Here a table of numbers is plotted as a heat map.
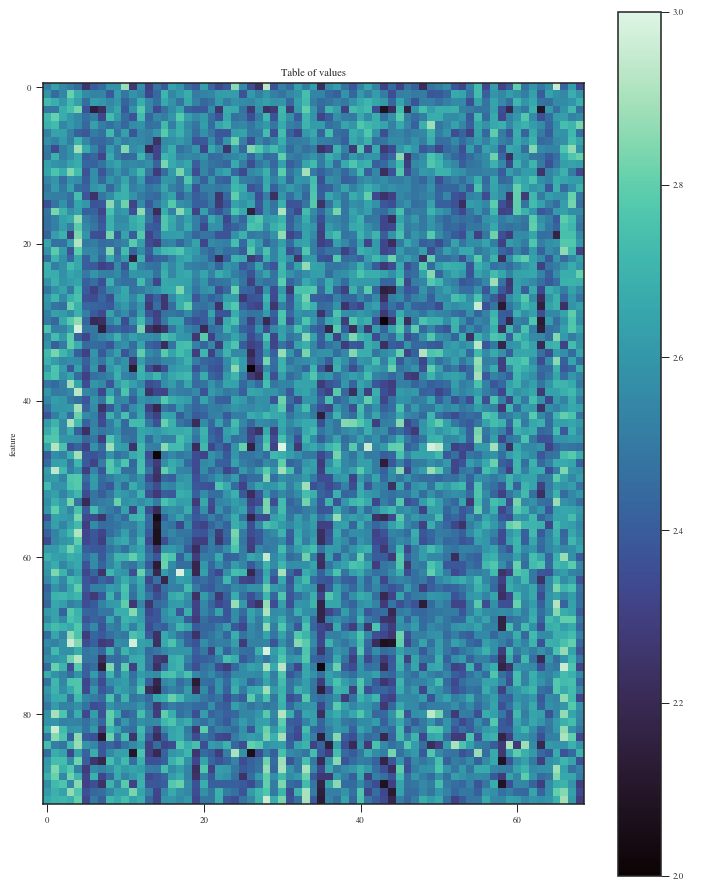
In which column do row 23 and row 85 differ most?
11
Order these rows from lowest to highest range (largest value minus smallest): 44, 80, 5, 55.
5, 44, 80, 55
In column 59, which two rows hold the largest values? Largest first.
84, 56
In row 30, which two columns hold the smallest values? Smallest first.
43, 63
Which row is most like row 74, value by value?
83
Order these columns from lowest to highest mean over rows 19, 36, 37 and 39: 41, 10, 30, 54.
54, 41, 10, 30
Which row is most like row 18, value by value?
17
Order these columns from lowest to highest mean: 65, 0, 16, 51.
51, 0, 16, 65
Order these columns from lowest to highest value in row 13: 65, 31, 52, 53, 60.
52, 53, 31, 65, 60
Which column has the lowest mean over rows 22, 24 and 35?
26
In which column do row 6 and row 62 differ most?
14
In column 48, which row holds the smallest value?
66
